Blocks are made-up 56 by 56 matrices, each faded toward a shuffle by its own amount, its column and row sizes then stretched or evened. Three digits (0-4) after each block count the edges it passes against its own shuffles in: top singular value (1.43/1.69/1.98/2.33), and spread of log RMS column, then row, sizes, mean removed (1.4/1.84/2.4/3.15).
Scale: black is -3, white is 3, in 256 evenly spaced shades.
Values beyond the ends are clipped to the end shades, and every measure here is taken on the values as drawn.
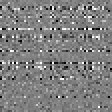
4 1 4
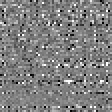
2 2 4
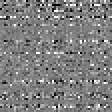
3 2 4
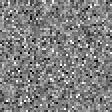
0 0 0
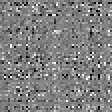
1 2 4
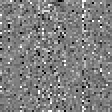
0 3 0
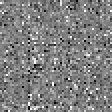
2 2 0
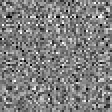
3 0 2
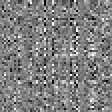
3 4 1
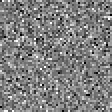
0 0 0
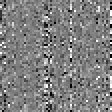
3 4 0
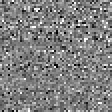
0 0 3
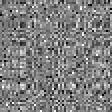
4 1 0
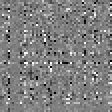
1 3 3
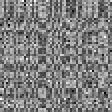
4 0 0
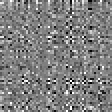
4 3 3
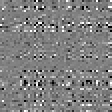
4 3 4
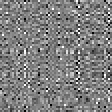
4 3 1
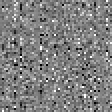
1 3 1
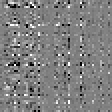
3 4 3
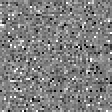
0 0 2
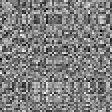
4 2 0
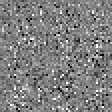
0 2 1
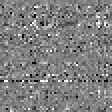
2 1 3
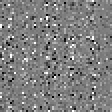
0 3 2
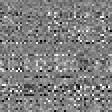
3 2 4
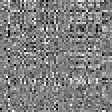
4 3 2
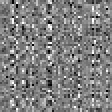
4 4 0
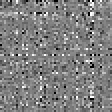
0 3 3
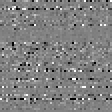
1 1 4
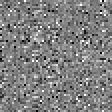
1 2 1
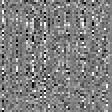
3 4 0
